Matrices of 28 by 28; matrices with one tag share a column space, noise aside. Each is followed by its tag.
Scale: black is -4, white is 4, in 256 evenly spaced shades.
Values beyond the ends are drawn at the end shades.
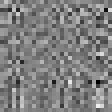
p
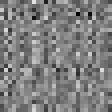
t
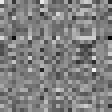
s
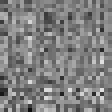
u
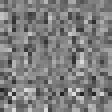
u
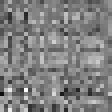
u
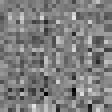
u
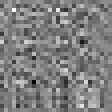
p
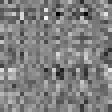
t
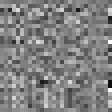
p
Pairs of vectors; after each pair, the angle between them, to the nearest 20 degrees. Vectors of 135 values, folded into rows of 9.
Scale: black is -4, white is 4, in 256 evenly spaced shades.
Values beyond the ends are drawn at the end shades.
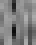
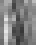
60 degrees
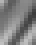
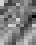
40 degrees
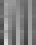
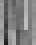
140 degrees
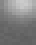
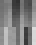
120 degrees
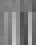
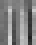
140 degrees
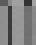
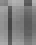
40 degrees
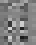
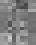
60 degrees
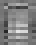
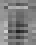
160 degrees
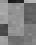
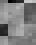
20 degrees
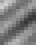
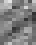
40 degrees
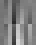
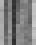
60 degrees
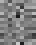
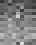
140 degrees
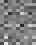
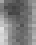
80 degrees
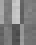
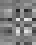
100 degrees
